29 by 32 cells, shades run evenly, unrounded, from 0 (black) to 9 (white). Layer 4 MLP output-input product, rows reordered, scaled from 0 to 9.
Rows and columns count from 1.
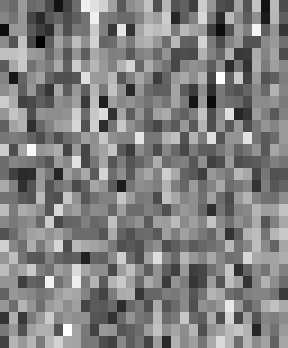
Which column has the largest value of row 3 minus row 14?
29
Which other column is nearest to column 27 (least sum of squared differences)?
17
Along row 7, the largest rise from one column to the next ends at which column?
25
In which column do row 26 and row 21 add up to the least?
14
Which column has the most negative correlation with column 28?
11
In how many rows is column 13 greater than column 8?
14
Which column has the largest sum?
9
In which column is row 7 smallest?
2
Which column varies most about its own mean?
26
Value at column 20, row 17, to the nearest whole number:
6
